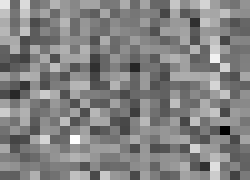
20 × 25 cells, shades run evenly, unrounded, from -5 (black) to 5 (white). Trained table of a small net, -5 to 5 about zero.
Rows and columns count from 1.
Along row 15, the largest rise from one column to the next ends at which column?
24
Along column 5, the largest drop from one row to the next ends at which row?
12
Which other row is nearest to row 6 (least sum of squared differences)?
18
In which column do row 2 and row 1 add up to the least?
17
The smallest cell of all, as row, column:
15, 23
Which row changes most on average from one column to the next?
14
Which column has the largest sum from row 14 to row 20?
22
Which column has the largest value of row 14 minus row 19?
20
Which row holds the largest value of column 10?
13
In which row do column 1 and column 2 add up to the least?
11
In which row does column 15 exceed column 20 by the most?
3
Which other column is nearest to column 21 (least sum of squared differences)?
1
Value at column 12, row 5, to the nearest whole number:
-1
